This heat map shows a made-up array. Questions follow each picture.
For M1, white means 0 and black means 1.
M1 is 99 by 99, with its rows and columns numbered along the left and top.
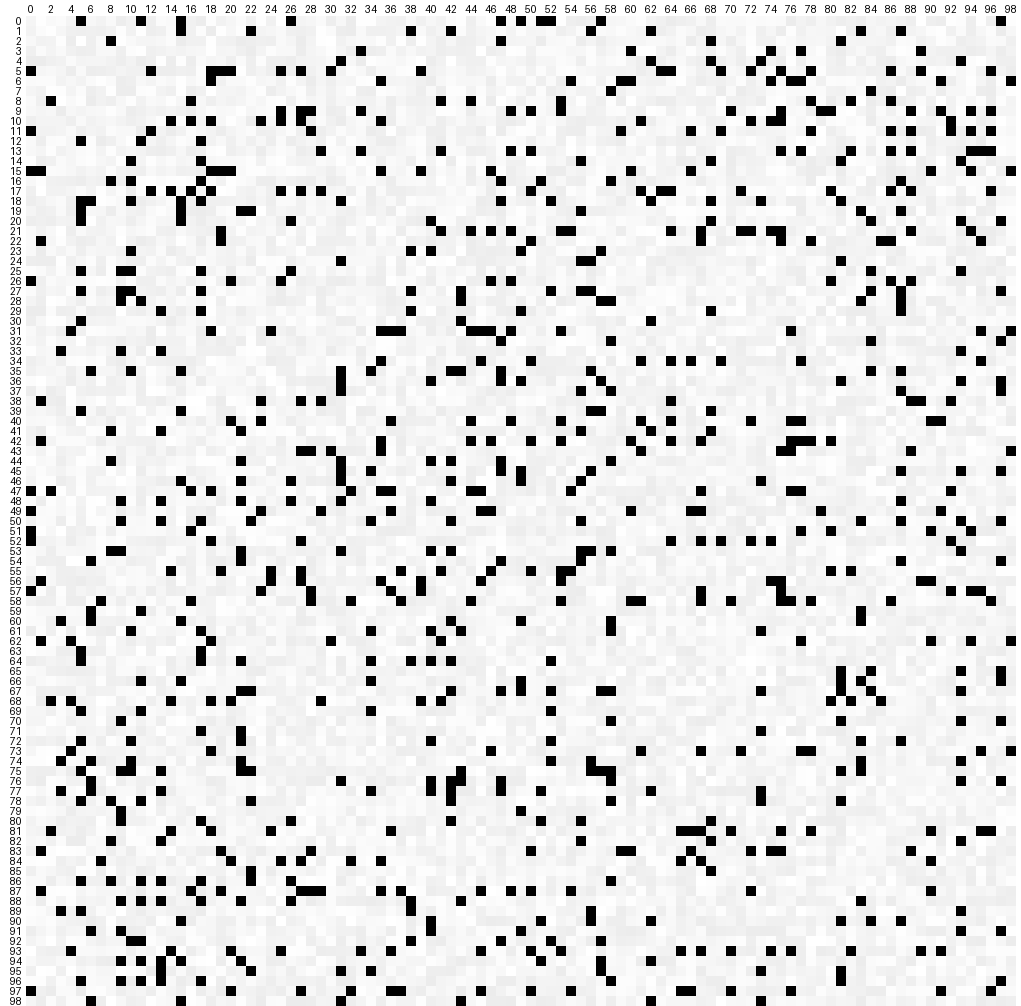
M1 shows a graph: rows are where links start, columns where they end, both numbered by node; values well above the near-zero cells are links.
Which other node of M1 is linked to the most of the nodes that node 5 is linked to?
node 17
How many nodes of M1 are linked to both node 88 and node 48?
4
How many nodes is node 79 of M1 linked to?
2
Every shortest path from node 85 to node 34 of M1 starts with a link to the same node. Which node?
node 22
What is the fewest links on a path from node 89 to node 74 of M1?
2
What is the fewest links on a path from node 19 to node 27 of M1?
2
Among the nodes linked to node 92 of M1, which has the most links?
node 47
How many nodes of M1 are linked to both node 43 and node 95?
0
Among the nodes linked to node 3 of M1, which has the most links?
node 77
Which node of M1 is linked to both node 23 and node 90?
node 40
